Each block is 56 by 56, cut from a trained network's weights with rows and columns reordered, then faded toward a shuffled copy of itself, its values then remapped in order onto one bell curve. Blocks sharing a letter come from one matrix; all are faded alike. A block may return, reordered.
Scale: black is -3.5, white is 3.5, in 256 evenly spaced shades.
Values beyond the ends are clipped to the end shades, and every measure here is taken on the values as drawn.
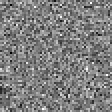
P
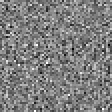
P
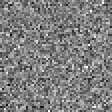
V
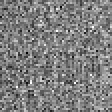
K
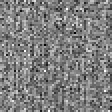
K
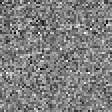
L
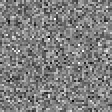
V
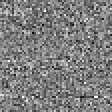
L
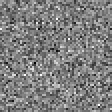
L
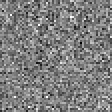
P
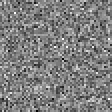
V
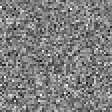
V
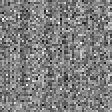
K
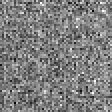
K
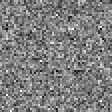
P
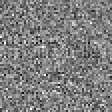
V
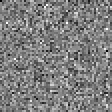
P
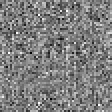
K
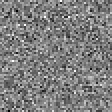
V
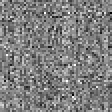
K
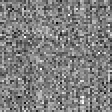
K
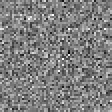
P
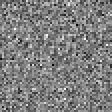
V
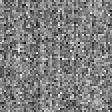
K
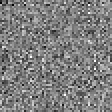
P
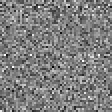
V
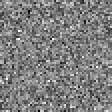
L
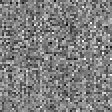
K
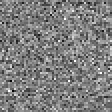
V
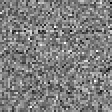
V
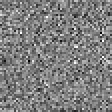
P
